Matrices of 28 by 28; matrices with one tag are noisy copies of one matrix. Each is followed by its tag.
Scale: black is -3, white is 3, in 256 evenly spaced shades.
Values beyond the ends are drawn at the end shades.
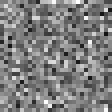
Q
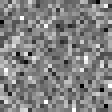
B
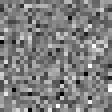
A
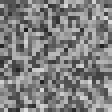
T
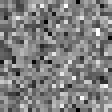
T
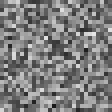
Q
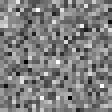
Q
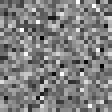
T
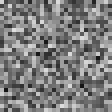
B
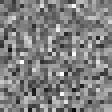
T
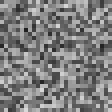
T
